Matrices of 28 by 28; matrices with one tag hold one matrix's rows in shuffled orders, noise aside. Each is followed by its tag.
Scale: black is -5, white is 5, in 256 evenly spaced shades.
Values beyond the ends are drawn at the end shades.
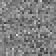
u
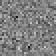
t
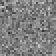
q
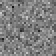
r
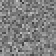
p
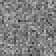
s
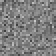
r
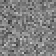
q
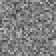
t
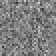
u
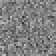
t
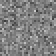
t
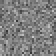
r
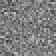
q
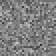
p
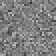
q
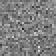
u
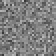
q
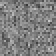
s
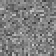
q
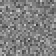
t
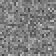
s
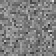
s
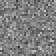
s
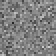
q
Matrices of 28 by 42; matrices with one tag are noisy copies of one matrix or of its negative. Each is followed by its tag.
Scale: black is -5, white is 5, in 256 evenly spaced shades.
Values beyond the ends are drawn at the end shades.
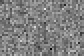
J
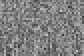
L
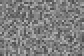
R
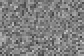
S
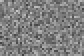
R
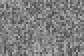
J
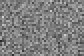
S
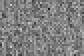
L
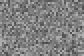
S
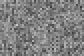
J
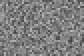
R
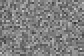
S
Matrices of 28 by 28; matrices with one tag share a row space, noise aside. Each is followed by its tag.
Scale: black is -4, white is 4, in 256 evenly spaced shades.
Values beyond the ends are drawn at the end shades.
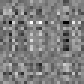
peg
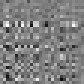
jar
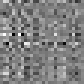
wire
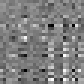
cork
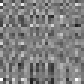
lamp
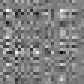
jar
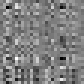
jar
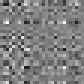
wire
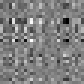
peg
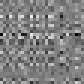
lamp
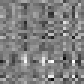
cork
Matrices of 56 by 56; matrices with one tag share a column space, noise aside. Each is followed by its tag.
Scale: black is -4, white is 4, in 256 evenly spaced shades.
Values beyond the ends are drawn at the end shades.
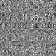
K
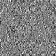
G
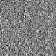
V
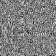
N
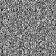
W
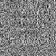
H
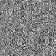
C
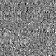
C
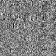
K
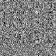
H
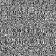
C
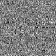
N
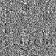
C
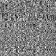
K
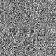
C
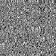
G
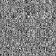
V
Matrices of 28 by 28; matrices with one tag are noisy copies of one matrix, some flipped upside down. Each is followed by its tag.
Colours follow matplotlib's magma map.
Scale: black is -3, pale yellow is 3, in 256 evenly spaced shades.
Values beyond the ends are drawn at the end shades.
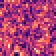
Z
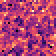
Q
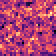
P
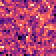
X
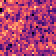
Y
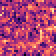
X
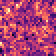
Z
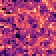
X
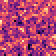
Q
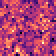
Z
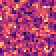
Z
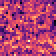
P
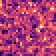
X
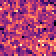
P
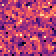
P
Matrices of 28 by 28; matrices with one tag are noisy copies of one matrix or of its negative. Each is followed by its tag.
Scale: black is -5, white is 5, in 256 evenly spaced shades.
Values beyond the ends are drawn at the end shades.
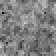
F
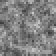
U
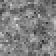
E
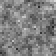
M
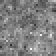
F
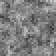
M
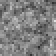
E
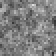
E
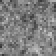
F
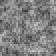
U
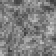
M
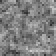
U
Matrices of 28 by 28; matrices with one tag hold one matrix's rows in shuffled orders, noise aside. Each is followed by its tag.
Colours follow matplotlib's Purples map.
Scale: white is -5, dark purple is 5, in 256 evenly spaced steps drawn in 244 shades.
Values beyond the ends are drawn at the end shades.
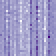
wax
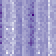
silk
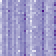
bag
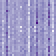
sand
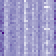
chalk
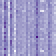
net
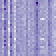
net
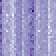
silk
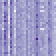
net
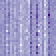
wax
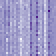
wax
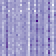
sand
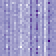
wax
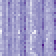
bag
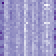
chalk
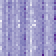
bag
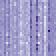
wax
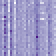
net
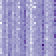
bag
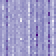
sand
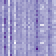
net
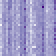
bag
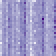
bag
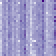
bag
